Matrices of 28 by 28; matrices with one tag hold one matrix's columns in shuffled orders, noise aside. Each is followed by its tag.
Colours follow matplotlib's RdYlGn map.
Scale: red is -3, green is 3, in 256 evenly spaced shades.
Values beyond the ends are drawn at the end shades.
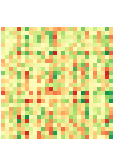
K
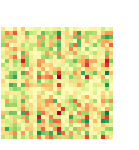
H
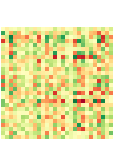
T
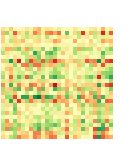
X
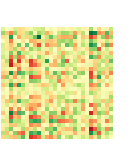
H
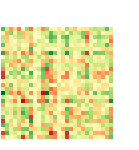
K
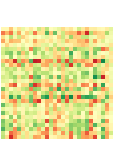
X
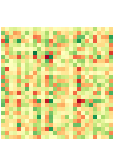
T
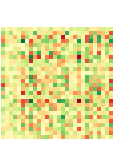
T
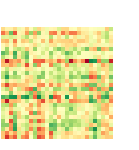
X
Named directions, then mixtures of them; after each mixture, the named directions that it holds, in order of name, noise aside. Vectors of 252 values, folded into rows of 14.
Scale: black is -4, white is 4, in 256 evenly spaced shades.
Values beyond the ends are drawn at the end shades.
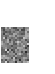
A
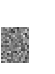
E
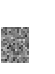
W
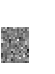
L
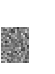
E.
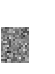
E, L, W.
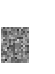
A, L, W.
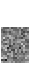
A, E, W.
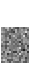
E.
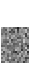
E, W.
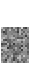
L, W.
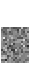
A, W.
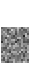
E, L, W.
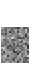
E, W.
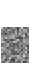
E, L, W.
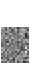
A, E, W.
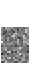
A, E, L.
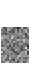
E, W.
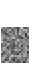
E, L, W.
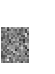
E, L, W.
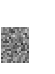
E.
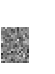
E, L.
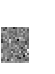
L.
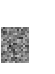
A, L, W.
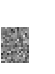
E, L.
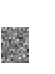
L.
